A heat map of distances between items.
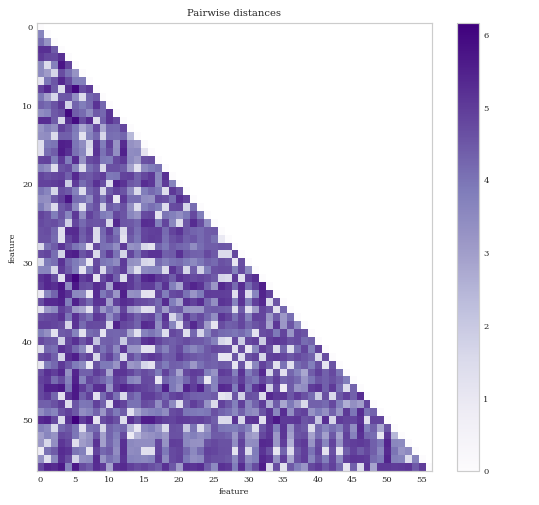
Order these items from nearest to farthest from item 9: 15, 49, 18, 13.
18, 13, 49, 15
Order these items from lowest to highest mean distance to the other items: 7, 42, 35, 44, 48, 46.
7, 48, 42, 44, 35, 46
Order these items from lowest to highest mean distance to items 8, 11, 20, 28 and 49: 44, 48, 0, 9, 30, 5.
30, 0, 48, 9, 44, 5
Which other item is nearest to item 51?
14
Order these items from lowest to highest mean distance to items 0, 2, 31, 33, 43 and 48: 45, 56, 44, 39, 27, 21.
39, 21, 44, 56, 45, 27
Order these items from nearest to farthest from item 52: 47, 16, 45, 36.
36, 16, 45, 47
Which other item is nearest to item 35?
46
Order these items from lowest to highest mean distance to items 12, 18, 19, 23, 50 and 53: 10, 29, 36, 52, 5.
29, 36, 52, 5, 10
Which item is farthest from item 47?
5
